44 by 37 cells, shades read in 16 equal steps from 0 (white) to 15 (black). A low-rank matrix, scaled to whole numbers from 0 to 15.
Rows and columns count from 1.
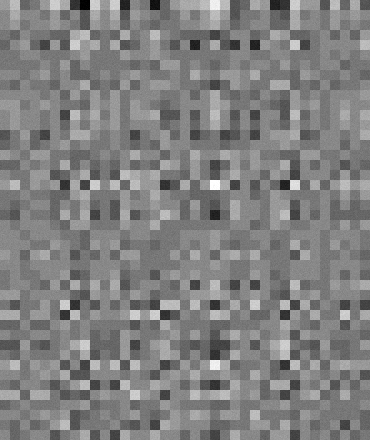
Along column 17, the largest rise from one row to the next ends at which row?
32
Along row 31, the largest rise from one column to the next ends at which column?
8
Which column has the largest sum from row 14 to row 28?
22
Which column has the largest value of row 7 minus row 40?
14
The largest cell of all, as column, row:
9, 1
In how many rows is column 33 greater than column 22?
20
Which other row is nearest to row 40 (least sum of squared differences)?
16
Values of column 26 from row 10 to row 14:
9 7 11 9 11
